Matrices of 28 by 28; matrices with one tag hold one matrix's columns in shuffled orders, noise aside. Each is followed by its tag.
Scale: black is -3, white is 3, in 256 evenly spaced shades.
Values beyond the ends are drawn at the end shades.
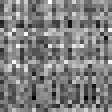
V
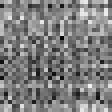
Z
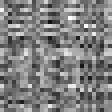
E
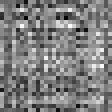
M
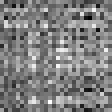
M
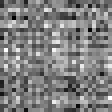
M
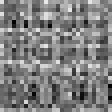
V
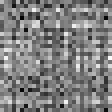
M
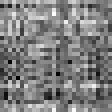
Z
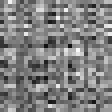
E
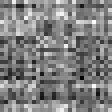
Z
